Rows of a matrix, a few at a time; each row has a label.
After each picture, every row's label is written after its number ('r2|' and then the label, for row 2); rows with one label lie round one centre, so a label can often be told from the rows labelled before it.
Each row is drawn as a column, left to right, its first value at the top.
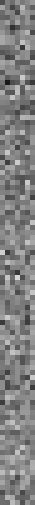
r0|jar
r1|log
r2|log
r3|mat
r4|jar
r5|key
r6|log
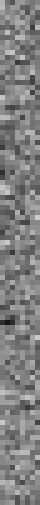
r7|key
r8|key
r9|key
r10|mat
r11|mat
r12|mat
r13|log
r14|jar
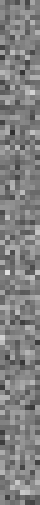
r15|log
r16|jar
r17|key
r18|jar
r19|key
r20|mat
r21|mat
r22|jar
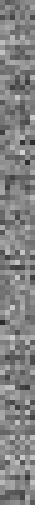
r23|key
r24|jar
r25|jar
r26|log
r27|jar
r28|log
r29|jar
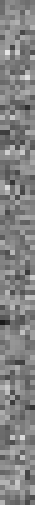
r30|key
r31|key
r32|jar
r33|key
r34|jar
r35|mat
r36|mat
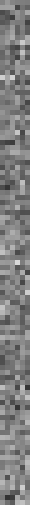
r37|jar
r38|jar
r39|jar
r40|log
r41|key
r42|log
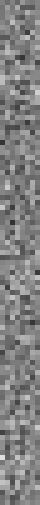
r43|jar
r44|key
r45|mat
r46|jar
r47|log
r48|log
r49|key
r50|mat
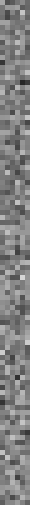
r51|mat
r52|jar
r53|jar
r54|key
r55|log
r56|log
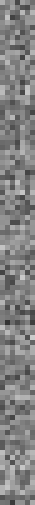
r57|mat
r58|key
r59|jar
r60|key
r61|log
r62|mat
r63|key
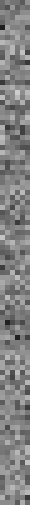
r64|log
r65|key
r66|key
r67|mat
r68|key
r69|mat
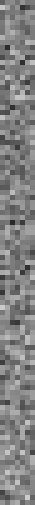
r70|jar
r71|jar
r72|key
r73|key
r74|mat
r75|log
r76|log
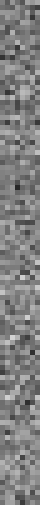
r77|log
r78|log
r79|log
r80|jar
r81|mat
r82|mat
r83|jar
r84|log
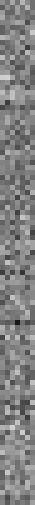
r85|mat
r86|jar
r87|mat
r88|key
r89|mat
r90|jar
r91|key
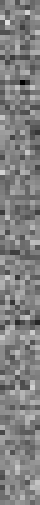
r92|log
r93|mat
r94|log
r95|key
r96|log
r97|log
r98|key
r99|key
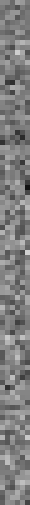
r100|jar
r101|log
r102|log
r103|key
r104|key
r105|jar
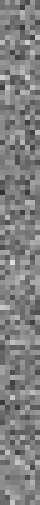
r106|jar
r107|mat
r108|log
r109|log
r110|log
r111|jar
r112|key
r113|log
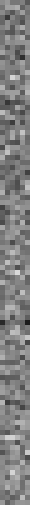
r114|key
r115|jar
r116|jar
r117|jar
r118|log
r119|key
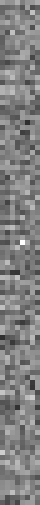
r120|mat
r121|mat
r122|mat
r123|mat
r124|key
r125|key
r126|log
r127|mat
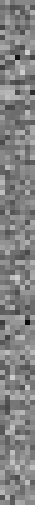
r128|key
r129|mat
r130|mat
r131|log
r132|log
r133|key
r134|log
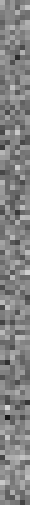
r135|key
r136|jar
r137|mat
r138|log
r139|jar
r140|jar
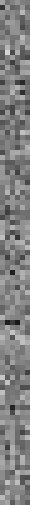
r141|log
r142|key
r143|mat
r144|key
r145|log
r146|log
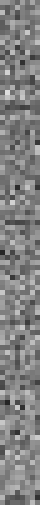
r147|log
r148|mat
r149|key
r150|jar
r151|mat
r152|key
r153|log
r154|jar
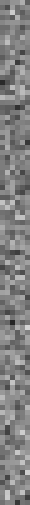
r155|log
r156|log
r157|key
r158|mat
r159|mat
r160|jar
